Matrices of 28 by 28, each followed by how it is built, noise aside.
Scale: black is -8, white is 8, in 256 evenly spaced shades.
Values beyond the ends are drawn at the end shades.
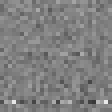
uneven rows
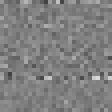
uneven rows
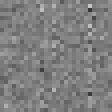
uneven columns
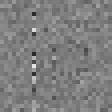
uneven columns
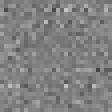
uneven rows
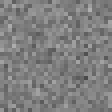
noise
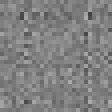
low rank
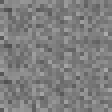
repeating rows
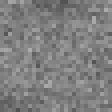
smooth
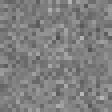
repeating rows
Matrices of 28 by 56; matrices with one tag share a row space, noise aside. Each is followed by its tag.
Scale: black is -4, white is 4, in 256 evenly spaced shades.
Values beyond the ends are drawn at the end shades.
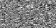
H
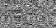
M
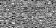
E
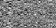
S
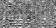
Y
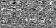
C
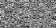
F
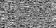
F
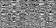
C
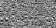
E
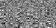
H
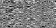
Y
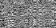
F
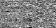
M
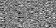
H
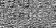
F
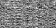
M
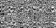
F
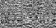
M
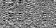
Y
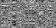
C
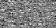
F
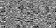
H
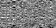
C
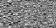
S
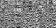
M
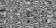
H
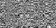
H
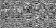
M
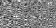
S
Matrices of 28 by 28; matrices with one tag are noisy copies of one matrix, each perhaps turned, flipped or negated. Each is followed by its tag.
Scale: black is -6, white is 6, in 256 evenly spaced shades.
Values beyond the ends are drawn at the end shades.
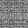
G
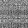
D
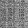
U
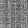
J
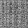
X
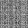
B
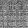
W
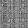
B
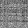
U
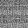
D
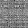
G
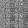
D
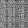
U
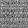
X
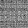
J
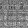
W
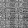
D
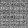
X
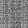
J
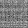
J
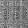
U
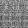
W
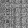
W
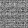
B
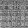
W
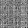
B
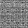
B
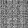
J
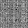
B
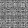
B
